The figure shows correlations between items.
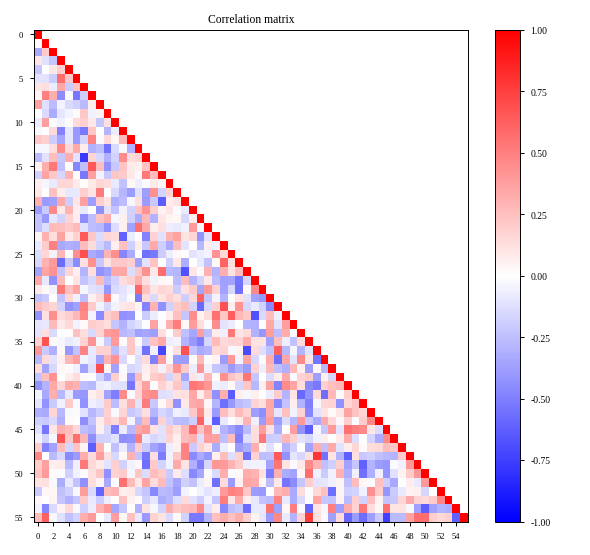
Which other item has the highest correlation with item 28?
29
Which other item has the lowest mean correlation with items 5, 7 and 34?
41
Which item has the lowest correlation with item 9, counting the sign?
13
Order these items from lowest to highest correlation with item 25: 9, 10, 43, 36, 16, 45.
45, 16, 36, 43, 9, 10
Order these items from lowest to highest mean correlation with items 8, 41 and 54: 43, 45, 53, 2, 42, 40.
53, 2, 43, 40, 42, 45
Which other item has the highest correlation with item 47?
19
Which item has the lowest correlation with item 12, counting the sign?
40
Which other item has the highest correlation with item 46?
3
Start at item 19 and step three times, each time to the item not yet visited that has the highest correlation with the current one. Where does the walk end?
31
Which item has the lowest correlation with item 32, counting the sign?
28
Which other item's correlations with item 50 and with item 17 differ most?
54
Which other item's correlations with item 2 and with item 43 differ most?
15
